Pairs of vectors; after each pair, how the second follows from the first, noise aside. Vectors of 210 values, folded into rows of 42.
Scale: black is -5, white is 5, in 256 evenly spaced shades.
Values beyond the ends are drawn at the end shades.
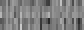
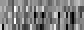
wrapped around, scaled up.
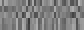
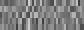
negated.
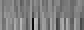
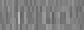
wrapped around, negated, shrunk.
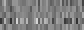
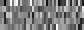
wrapped around, scaled up.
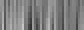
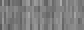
wrapped around, negated, shrunk.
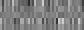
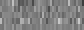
partly zeroed.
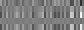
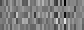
wrapped around, negated.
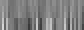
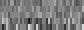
sign-scrambled.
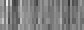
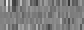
partly zeroed.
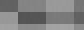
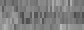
partly zeroed.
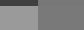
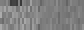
partly zeroed.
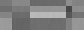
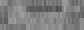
wrapped around, negated, shrunk.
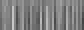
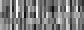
wrapped around, scaled up.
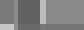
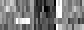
wrapped around, scaled up.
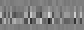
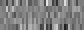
wrapped around, negated.
